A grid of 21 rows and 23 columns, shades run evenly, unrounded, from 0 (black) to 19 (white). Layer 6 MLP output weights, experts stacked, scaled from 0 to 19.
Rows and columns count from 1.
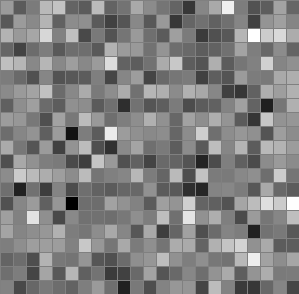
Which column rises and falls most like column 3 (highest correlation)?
2
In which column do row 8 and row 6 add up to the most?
23
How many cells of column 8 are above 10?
7
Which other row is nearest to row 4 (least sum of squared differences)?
6
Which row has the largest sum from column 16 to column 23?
15
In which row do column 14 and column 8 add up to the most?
5
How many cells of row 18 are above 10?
15
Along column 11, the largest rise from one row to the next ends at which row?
13
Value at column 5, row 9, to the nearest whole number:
12
